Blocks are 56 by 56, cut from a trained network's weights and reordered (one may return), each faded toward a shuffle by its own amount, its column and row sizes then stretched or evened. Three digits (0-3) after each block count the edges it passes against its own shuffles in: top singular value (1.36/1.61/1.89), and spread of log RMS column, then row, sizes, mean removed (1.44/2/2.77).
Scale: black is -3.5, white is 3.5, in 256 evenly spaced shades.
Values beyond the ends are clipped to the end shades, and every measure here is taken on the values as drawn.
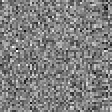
3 1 0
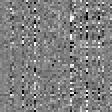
3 3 1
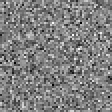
1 0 0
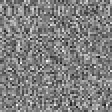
3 0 0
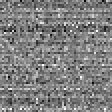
3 1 1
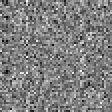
2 1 0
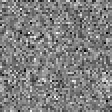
1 0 1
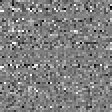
0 1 3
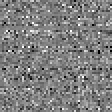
0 1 3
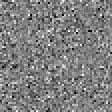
0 1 1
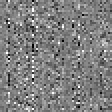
1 3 0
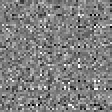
2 1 2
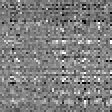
3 2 2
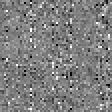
0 2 0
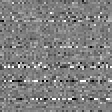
2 0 3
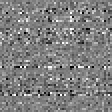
2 1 3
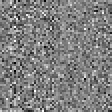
2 2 0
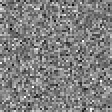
0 0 0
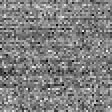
2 0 0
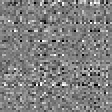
3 2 3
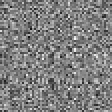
3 1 1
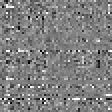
1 2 3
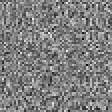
3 1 0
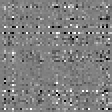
1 2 3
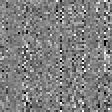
2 3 0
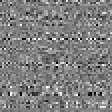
3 1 3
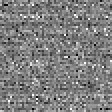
1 0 1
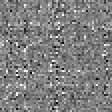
0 2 1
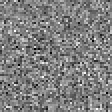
1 0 1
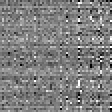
3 3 0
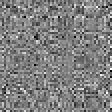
3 2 2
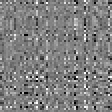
3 3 3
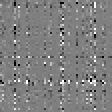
1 3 2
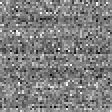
2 1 1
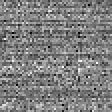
3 1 0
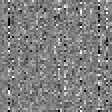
1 3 0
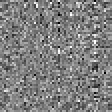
2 2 0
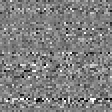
2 0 3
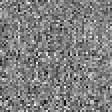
2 1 1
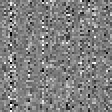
1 3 0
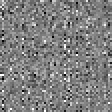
1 3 1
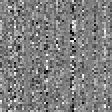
2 3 0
